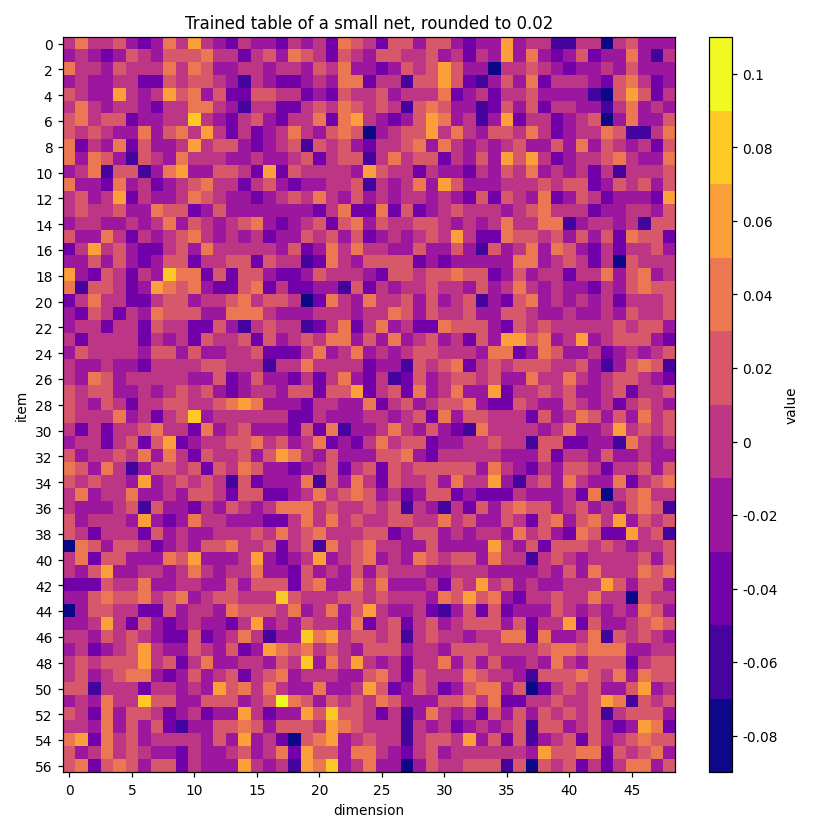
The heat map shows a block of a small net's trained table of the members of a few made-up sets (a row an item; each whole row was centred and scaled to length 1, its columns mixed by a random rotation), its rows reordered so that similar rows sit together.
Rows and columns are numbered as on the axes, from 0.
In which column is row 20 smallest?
19
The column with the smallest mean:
27
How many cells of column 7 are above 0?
13
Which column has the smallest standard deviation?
12
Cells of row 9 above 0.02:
8
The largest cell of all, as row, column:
51, 17
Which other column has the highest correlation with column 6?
44
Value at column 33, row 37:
-0.02
